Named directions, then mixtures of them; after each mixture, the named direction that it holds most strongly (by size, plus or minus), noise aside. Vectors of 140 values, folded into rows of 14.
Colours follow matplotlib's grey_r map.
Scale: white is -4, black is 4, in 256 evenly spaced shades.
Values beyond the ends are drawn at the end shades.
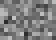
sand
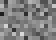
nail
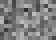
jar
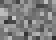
sand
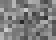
jar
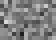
jar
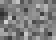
sand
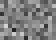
nail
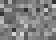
jar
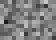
jar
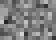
sand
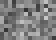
jar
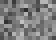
jar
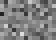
nail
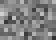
sand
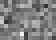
jar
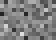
nail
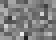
sand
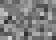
sand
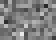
jar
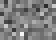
nail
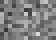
jar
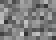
sand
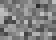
sand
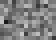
jar
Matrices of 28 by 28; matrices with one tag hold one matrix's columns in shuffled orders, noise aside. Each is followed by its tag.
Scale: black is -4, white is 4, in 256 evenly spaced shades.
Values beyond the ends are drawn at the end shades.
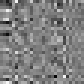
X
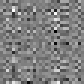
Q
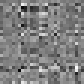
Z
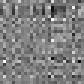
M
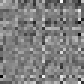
X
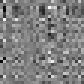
M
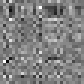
M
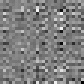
Q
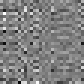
Q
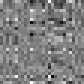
X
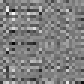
Q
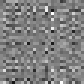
Q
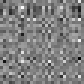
M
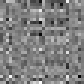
X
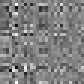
Z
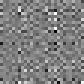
Q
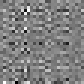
Q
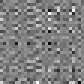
Q
